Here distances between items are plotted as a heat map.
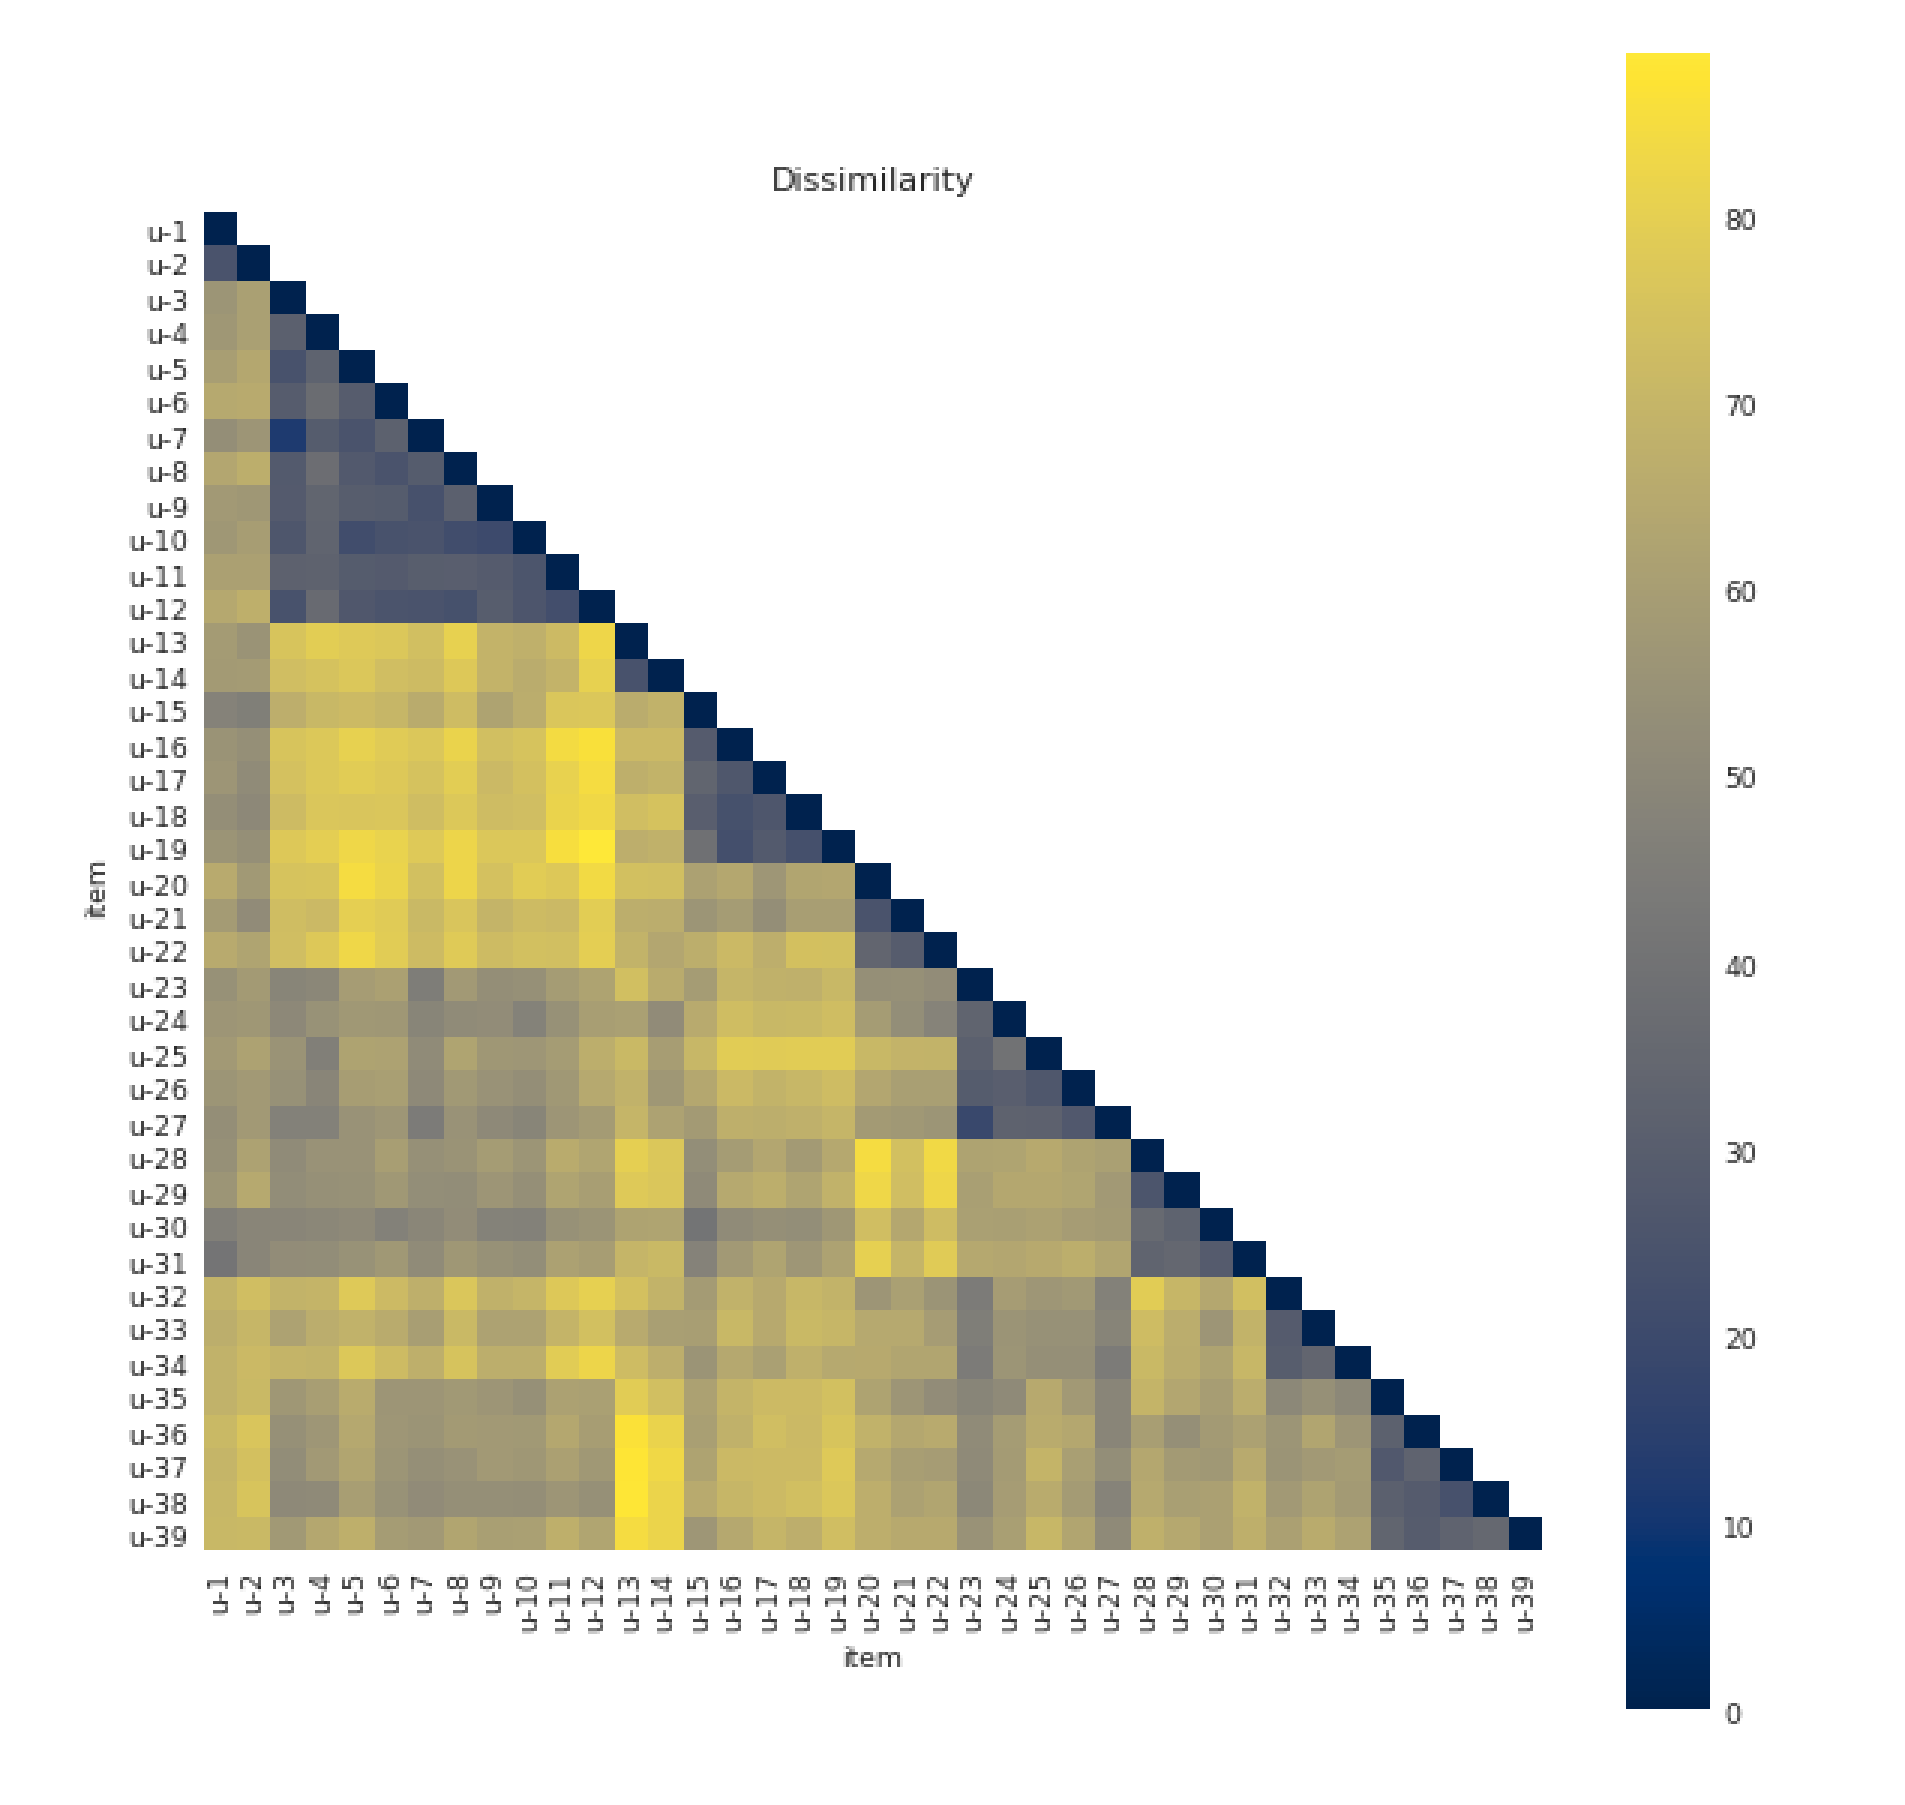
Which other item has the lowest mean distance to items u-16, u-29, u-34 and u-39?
u-15
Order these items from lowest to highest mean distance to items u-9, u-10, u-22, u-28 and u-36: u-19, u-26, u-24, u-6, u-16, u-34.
u-6, u-24, u-26, u-34, u-16, u-19
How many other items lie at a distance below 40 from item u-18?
4
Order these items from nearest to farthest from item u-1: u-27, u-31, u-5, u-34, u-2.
u-2, u-31, u-27, u-5, u-34
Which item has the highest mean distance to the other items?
u-13
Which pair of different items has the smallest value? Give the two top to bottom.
u-3, u-7
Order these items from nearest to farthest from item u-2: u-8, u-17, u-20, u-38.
u-17, u-20, u-8, u-38
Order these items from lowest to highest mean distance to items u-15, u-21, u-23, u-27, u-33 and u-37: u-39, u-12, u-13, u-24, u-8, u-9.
u-24, u-39, u-9, u-8, u-12, u-13
